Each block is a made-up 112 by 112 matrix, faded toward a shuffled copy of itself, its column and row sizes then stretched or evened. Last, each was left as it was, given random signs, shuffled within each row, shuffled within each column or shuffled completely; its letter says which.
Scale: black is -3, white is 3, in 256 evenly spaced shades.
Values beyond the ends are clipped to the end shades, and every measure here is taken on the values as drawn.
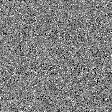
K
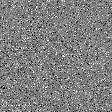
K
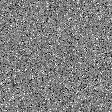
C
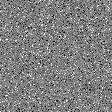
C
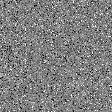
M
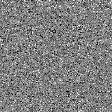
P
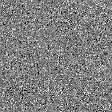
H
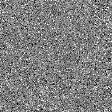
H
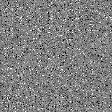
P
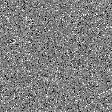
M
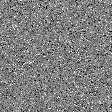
C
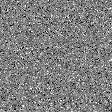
K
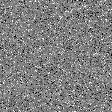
C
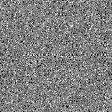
P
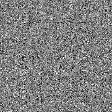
H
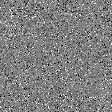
H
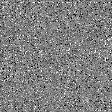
H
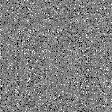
P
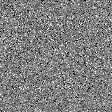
K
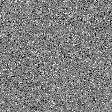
K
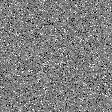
C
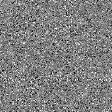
P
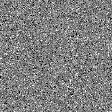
M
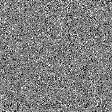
H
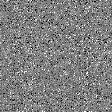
P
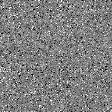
H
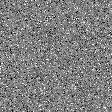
C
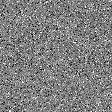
C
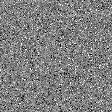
M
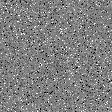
C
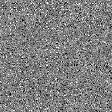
P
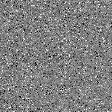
H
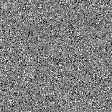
P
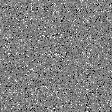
H
